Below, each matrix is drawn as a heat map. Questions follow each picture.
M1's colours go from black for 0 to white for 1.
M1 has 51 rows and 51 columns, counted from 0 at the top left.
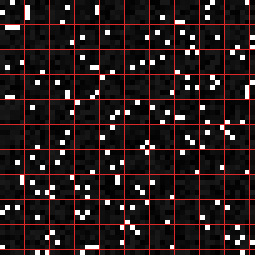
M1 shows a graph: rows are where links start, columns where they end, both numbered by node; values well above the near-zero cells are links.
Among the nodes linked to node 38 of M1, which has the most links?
node 7
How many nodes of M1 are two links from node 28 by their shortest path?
5
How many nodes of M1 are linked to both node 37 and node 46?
2
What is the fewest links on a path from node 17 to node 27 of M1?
2
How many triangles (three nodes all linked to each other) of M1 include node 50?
1
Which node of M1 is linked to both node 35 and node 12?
node 4
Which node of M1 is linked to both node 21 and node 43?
node 40
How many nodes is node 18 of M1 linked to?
4
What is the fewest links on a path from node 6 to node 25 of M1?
4
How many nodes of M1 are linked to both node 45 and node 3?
1
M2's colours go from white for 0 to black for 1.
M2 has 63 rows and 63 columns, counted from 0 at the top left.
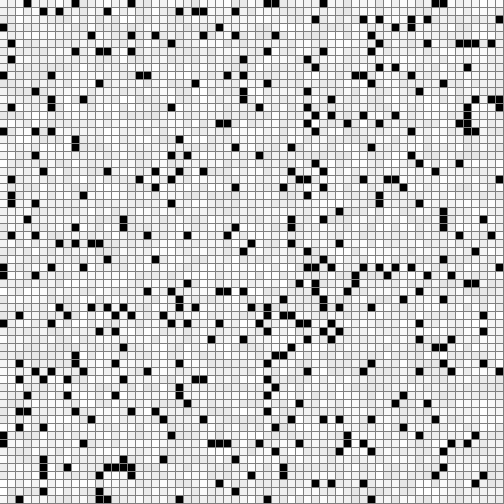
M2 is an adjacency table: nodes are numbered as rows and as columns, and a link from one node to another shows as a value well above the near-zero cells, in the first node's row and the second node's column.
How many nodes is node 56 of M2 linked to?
4
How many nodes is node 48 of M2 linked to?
2
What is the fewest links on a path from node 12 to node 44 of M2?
3
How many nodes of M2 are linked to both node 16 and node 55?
2
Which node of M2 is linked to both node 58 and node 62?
node 13
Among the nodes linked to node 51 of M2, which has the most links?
node 33
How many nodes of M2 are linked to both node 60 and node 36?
2
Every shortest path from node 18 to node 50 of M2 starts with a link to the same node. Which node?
node 29
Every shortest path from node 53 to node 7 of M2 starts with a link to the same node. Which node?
node 5
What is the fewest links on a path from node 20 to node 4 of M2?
3
